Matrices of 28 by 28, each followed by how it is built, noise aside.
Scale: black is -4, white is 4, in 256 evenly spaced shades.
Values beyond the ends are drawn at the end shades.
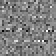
uneven rows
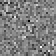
block diagonal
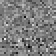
uneven rows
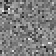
block diagonal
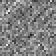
Hankel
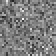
block diagonal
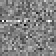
uneven rows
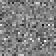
uneven rows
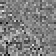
lower triangular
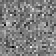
uneven rows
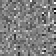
uneven columns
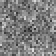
smooth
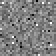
sparse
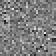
block diagonal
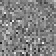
lower triangular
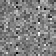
uneven columns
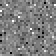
sparse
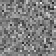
noise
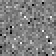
sparse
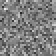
noise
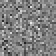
uneven columns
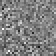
lower triangular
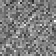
Hankel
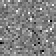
sparse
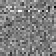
uneven rows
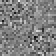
block diagonal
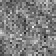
smooth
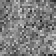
smooth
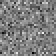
uneven rows
